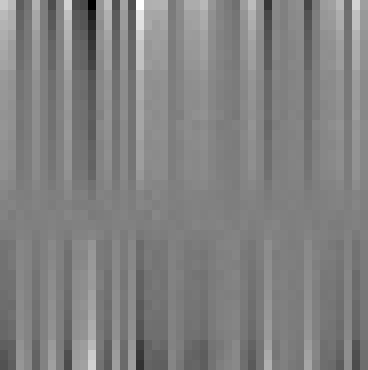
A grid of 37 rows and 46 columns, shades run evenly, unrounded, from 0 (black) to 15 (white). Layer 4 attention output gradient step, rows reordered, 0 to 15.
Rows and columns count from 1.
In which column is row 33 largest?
12
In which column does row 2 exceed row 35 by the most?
18
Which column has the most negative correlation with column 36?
28
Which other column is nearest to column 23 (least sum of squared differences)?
38
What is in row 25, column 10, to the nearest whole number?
8
